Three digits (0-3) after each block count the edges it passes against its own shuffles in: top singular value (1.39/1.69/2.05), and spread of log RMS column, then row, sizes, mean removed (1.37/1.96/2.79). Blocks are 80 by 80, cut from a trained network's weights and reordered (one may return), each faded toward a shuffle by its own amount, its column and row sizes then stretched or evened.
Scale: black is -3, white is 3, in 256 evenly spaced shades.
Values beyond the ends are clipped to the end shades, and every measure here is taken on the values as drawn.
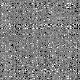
1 1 3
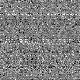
2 0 2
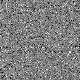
0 0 1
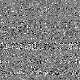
1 1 3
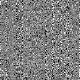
1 3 0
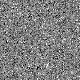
0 1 0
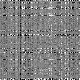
3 2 3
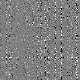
1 3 1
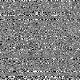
2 0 3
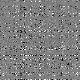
1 2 3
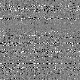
1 1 3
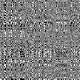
3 3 3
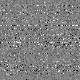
0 0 3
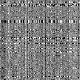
3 1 3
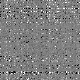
1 2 3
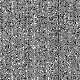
1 1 0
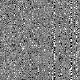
2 3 0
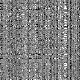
3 2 2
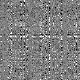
2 3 0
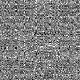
2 1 0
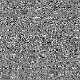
1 0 3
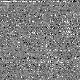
1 0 2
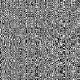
3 3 1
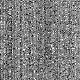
2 1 0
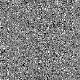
1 2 0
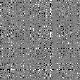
1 3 3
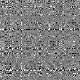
3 2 3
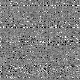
1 0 3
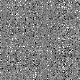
0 2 1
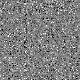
0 1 2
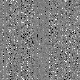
0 3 0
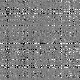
2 2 3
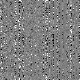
0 3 0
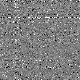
1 0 2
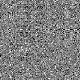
2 1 1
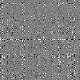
2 3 2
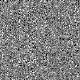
0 2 1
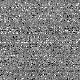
1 0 2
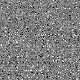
0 1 2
